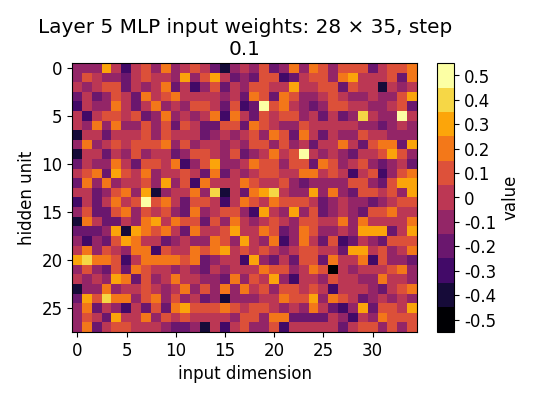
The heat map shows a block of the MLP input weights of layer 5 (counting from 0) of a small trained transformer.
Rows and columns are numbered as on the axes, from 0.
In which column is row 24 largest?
3
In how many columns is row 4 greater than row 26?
12
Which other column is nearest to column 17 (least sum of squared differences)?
6
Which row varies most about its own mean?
13
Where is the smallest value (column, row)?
26, 21
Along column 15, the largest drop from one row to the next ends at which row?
24
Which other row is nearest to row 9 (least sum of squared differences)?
7
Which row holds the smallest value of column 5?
17
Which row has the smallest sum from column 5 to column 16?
27
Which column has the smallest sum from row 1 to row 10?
0
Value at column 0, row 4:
-0.3
